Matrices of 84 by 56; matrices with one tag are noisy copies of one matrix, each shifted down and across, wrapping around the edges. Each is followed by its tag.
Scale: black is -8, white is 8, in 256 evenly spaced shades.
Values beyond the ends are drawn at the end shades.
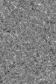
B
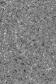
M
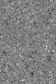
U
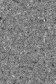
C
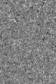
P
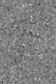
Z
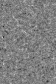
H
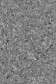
P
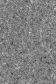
M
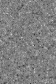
H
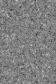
P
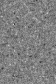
H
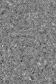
P
